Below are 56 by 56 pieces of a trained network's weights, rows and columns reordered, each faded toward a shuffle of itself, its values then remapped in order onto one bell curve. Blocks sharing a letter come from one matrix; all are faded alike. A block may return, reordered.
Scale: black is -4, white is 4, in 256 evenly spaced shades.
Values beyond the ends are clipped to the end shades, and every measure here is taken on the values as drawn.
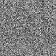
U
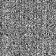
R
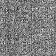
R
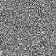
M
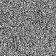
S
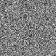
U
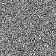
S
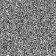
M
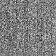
R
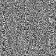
M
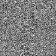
M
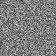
S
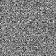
S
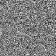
M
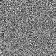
S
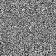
S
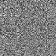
U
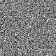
M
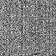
R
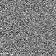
S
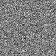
S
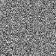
M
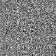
M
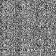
R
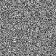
U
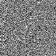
M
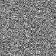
M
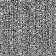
R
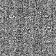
R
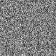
U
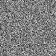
S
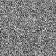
S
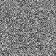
U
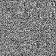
U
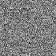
U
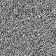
S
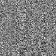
M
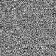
U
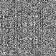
R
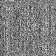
R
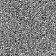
U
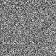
S
